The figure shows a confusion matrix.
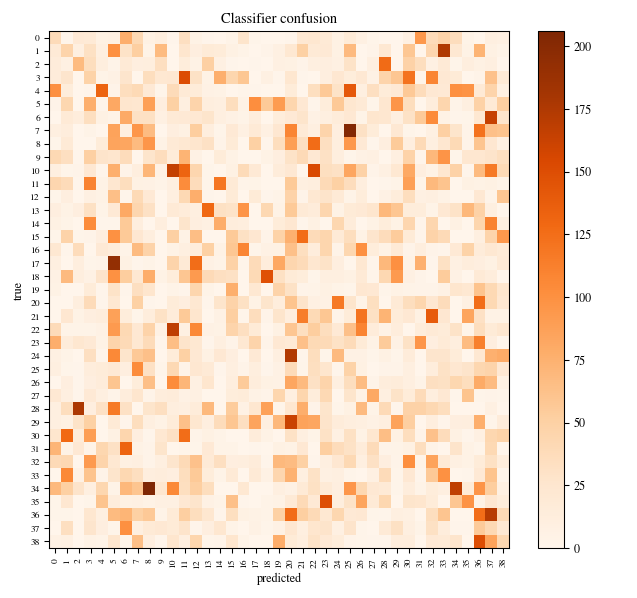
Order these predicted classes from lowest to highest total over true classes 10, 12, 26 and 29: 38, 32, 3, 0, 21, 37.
0, 32, 3, 38, 21, 37
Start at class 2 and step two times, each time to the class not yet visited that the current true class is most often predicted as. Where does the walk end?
5
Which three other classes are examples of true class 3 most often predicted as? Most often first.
11, 30, 32
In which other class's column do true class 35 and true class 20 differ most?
23
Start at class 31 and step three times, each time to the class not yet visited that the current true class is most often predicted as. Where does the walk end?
36
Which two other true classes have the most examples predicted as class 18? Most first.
28, 5
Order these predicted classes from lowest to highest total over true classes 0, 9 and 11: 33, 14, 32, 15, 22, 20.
15, 22, 20, 14, 32, 33
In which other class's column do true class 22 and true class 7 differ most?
10
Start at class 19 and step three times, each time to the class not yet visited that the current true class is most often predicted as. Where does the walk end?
32
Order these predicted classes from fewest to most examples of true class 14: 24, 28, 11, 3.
28, 11, 24, 3
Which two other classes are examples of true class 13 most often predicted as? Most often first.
16, 6
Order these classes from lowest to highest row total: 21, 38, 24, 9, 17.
38, 9, 24, 17, 21
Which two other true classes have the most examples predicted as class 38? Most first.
15, 24
